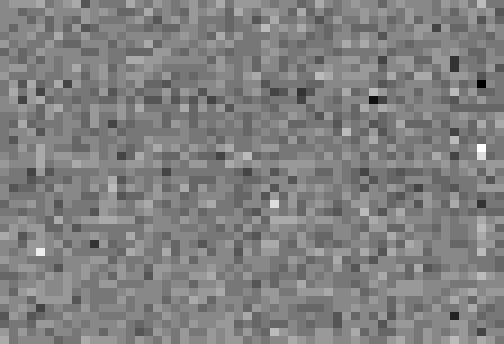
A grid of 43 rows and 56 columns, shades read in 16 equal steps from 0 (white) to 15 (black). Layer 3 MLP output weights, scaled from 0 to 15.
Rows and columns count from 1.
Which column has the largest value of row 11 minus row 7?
54
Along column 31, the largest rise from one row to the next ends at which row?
27
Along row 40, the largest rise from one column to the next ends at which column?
51
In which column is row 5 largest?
43
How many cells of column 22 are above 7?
21
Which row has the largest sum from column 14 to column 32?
13
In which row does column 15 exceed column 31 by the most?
26
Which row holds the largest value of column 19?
22
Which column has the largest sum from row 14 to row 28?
19
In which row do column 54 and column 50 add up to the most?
11
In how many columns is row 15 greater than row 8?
26
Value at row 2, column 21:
9
